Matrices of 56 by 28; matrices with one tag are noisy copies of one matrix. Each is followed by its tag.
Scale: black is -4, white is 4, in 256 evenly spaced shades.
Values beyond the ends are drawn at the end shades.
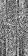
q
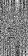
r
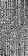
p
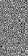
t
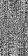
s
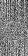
p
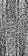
q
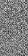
t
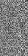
t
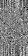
r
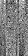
q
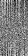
p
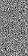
t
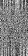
r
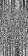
r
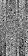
q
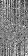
p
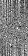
p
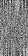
r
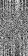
r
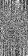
r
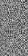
t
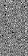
t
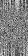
r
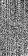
p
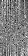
p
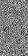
t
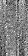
q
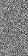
t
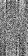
q
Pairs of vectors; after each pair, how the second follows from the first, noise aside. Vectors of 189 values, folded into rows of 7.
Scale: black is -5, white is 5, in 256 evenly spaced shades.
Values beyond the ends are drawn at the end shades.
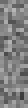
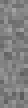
shrunk.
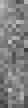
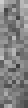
reversed, negated.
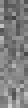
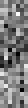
wrapped around, negated, scaled up.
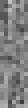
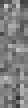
reversed, negated.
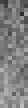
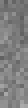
reversed, negated, shrunk.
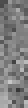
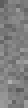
shrunk.
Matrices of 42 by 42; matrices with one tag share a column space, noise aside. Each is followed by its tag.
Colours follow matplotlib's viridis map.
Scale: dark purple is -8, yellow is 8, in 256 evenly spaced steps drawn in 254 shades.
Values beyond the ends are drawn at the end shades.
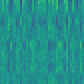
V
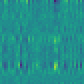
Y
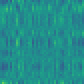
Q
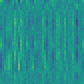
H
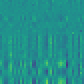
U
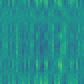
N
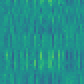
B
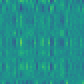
Q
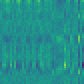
Y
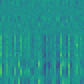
U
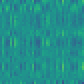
Q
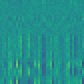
U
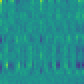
Y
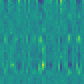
Y
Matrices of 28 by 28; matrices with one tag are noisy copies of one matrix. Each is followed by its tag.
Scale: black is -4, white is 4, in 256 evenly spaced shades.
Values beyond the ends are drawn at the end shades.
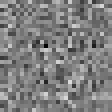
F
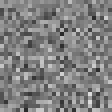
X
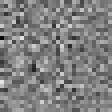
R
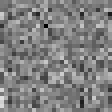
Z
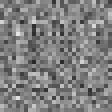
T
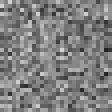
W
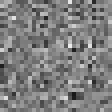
F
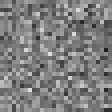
W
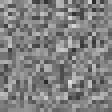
F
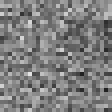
W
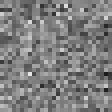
W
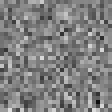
X
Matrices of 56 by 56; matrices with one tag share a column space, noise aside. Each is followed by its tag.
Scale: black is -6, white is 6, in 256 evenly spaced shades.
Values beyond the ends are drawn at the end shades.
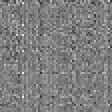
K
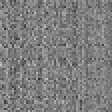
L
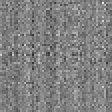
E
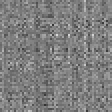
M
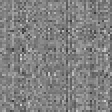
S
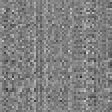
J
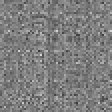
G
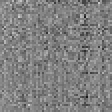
K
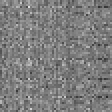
L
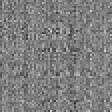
S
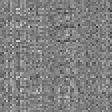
J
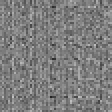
L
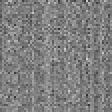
K
